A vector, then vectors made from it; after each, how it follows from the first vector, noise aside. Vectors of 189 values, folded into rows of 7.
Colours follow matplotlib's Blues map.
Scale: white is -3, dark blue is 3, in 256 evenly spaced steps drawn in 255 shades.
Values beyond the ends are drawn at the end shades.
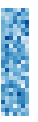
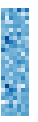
reversed, negated, partly zeroed.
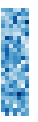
copied.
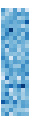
reversed, partly zeroed.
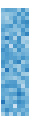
shrunk.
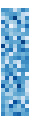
wrapped around, negated.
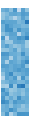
reversed, shrunk.
